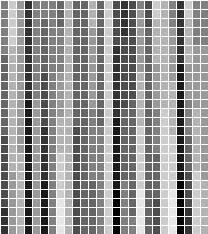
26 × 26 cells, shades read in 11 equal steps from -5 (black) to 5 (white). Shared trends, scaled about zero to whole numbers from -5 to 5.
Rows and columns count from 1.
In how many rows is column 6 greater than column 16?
8
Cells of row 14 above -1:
15
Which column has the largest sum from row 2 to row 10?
14
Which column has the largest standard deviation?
24
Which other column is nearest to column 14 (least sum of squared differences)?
21
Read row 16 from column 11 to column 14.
-1 0 0 3
